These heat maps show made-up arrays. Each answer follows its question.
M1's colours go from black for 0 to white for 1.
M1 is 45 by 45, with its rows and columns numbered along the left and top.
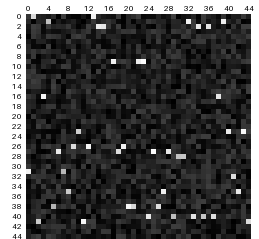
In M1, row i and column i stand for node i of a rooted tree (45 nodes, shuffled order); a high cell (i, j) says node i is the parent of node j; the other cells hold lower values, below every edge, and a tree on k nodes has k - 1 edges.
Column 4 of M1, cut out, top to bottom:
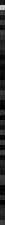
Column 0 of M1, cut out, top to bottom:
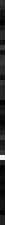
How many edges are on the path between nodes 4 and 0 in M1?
2
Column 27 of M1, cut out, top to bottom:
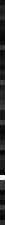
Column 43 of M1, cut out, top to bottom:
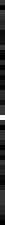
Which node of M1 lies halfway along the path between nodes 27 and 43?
40
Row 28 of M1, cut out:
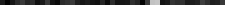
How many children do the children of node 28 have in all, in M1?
2
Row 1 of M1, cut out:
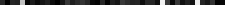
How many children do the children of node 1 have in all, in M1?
1
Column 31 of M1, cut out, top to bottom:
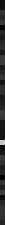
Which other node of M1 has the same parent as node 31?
30
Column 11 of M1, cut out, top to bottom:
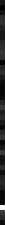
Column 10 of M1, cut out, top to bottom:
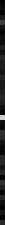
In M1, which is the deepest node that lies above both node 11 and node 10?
23
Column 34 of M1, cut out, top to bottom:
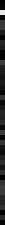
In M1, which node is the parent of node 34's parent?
41
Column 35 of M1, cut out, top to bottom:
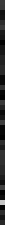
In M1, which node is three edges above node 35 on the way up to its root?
9
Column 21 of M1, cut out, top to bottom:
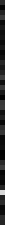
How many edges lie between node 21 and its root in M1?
2
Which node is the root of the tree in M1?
16
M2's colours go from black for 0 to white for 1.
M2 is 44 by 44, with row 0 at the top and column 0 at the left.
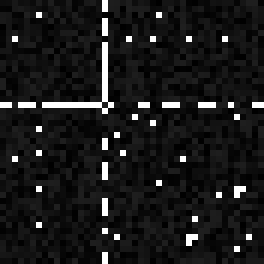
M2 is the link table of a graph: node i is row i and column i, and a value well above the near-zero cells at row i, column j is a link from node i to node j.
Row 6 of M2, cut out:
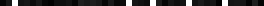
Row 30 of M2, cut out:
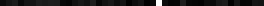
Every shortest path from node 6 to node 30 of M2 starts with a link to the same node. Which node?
node 2
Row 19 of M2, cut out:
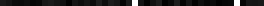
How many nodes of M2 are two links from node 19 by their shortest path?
3
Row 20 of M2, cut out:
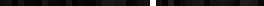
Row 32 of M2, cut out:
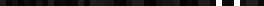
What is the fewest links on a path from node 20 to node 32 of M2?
5
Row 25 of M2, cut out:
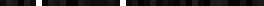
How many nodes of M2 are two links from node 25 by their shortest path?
4
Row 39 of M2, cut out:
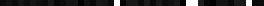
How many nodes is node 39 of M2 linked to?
4
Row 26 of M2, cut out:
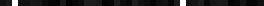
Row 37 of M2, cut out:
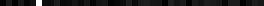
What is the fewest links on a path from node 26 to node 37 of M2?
3
